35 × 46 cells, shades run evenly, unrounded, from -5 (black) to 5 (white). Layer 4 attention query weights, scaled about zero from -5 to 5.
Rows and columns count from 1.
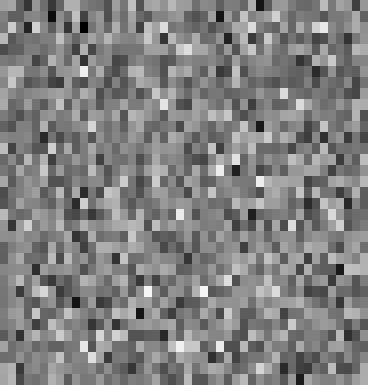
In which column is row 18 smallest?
11
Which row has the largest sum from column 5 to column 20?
21
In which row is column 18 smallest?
29
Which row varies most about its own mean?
3
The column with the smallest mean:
39
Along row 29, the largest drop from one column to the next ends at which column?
18
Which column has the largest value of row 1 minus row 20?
32
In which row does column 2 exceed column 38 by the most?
35
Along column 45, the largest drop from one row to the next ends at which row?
26
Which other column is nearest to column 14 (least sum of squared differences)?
4
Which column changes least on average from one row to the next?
17
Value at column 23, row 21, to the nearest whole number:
0
